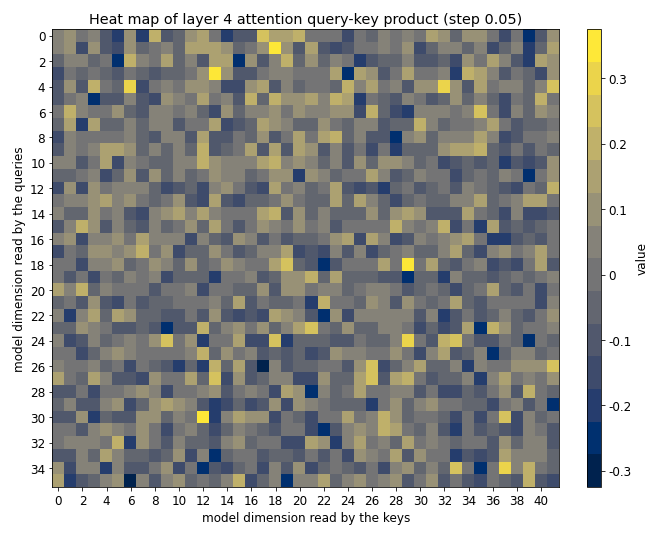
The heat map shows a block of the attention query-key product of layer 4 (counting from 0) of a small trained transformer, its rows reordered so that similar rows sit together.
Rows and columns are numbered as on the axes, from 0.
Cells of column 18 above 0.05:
14
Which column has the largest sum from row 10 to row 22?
18
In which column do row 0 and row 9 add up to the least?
39
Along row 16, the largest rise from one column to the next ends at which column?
26
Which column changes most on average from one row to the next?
12
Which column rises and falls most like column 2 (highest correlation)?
36
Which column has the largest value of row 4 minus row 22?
32
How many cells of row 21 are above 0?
9
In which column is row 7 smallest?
2
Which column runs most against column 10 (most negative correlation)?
41
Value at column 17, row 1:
0.1
